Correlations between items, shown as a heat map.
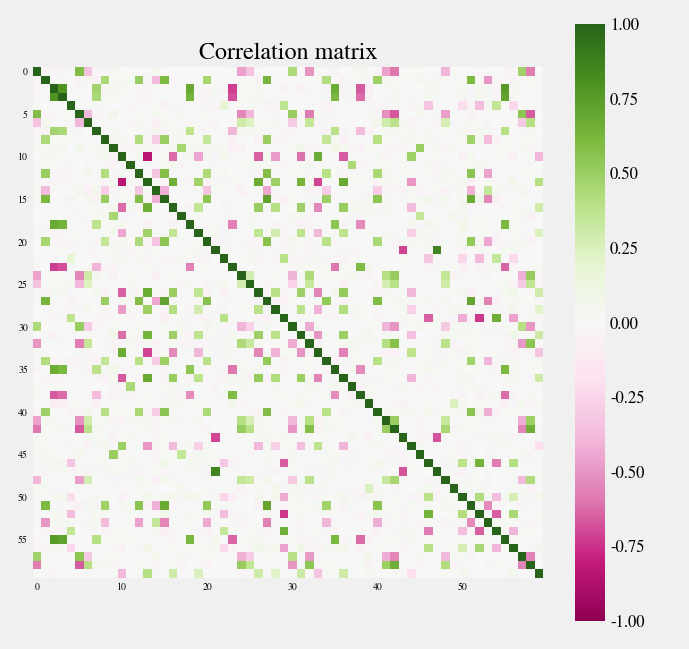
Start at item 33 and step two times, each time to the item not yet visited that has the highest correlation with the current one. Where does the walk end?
44
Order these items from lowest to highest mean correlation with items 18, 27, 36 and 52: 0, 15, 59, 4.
4, 0, 59, 15
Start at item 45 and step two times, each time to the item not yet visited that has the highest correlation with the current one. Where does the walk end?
17
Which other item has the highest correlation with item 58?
42
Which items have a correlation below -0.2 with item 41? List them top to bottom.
0, 5, 30, 57
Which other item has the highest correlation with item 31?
13
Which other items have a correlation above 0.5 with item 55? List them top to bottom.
2, 3, 18, 35
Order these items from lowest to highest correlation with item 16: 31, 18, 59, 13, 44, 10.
10, 44, 18, 59, 31, 13
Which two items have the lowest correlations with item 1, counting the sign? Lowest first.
53, 14
